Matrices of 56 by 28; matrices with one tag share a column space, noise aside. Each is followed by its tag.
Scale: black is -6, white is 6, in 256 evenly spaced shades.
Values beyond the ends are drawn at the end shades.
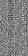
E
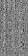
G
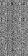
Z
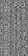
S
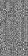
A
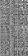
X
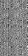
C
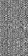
E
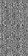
S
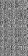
C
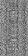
A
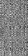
X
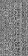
A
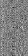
E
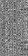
A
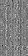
C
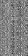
S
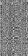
Z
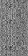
C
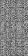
E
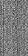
X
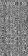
Z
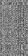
Z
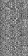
C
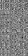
G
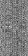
E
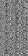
S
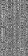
X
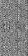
E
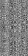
E
